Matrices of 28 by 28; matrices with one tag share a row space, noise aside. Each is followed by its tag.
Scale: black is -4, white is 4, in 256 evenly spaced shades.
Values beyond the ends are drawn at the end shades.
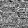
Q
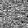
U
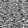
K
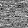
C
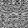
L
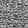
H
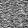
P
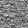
C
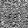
L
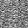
L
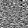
K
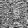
U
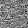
C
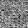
L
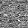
Q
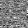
U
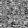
H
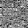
U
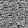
Q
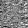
P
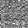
L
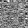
P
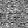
H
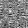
Q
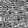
U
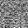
L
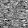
P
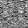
P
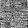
C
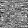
C
